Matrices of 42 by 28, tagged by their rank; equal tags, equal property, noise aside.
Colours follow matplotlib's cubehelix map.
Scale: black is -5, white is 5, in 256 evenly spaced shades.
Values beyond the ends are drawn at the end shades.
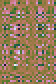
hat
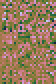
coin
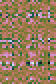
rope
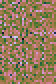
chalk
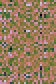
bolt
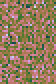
coin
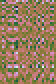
rope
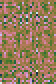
bolt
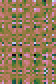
hat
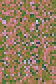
chalk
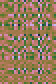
hat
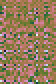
rope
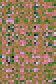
bolt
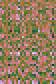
bolt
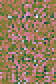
coin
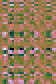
hat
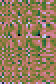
rope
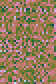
chalk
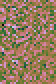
chalk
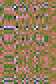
rope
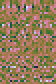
bolt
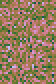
chalk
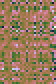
rope
